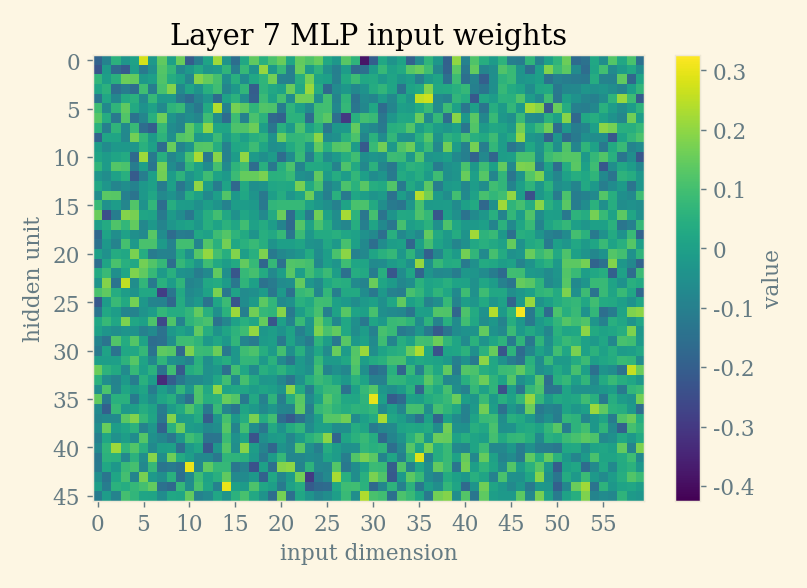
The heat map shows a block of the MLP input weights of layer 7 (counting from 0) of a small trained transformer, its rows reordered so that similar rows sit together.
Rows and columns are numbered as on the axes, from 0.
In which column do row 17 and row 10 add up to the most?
16
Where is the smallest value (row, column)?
0, 29
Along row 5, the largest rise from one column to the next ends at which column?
50
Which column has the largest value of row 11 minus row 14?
47
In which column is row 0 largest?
5
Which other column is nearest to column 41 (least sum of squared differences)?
43
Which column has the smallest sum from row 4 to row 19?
31
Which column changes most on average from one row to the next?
35
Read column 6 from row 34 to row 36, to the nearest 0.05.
-0.1 -0.05 0
